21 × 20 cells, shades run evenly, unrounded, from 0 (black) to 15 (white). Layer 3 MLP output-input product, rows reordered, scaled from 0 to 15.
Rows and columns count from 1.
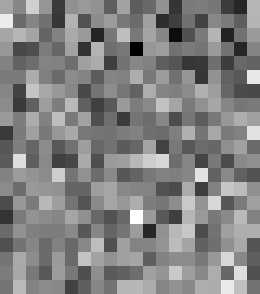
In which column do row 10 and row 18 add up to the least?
1
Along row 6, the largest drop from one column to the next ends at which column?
16
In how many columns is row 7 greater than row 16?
12
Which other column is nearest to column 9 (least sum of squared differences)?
4
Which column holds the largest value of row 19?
18
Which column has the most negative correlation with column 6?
2
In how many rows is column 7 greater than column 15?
8
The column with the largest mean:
17
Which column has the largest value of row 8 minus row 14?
13
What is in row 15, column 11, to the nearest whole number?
10
